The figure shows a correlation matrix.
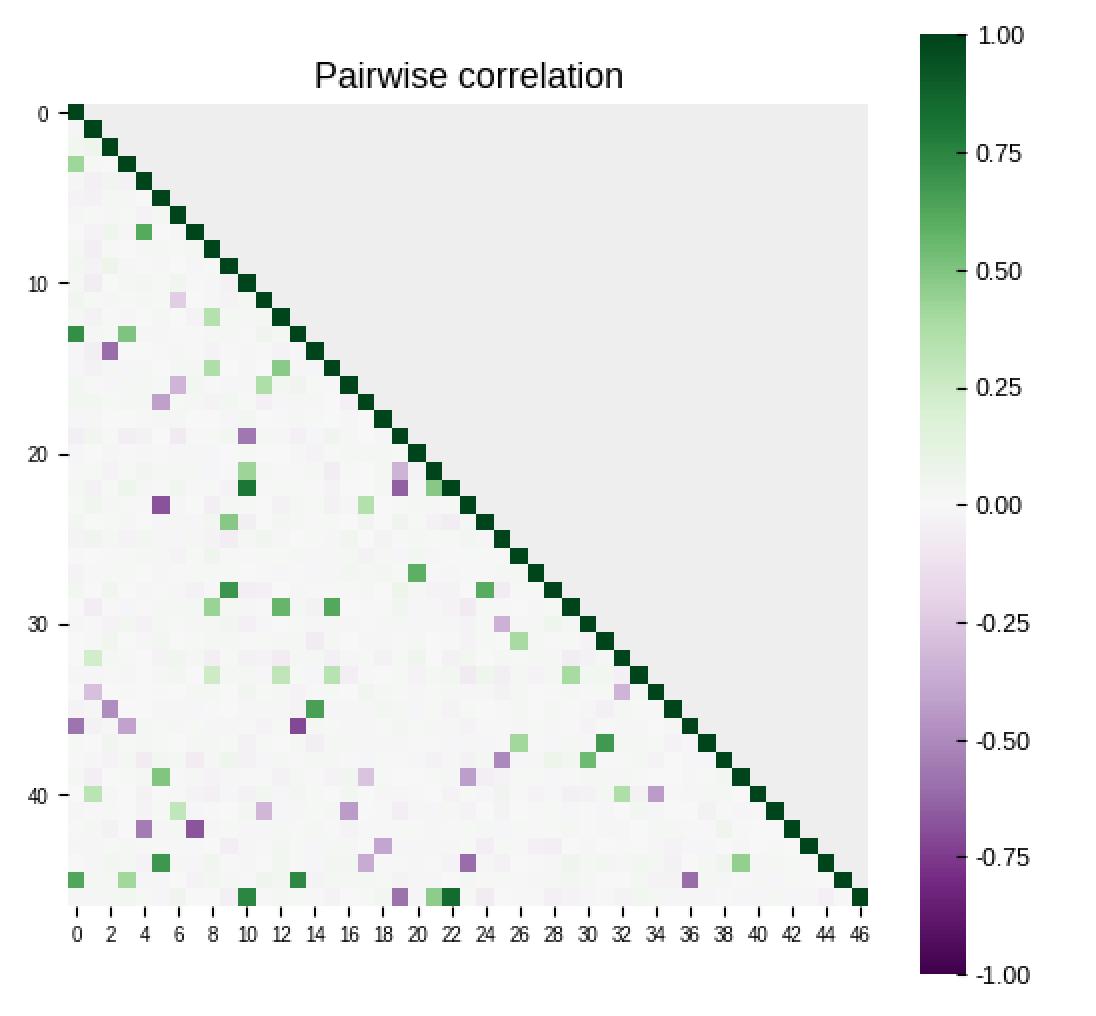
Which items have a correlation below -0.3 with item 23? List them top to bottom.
5, 39, 44
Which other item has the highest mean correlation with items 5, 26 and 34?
44
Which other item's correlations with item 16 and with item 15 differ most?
29
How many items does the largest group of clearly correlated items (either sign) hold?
5
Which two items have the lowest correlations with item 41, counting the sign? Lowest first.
16, 11
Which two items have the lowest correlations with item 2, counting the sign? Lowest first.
14, 35
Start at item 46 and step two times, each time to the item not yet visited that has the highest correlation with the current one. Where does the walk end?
10
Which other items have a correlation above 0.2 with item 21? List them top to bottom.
10, 22, 46
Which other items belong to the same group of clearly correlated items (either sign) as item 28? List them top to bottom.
9, 24
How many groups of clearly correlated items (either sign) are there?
13
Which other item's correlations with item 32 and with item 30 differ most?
38
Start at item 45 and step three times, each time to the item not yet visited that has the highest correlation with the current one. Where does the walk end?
3
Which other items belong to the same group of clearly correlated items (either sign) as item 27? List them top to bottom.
20
